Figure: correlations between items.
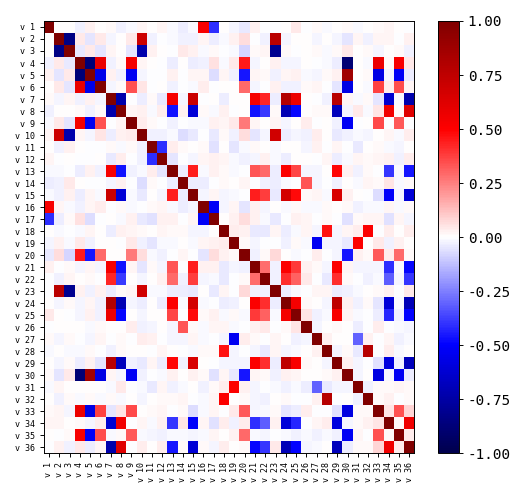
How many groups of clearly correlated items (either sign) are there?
8
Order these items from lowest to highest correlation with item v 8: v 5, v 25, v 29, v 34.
v 29, v 25, v 5, v 34
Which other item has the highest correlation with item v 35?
v 4
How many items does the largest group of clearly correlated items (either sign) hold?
11
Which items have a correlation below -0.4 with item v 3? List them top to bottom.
v 2, v 10, v 23
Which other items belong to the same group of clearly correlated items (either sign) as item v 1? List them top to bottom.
v 16, v 17
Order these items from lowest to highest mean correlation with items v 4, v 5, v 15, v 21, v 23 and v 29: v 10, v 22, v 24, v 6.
v 6, v 10, v 22, v 24
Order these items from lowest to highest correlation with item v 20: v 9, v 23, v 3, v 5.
v 5, v 3, v 23, v 9
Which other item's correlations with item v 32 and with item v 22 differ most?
v 28
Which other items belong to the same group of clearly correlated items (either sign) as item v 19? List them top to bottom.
v 27, v 31
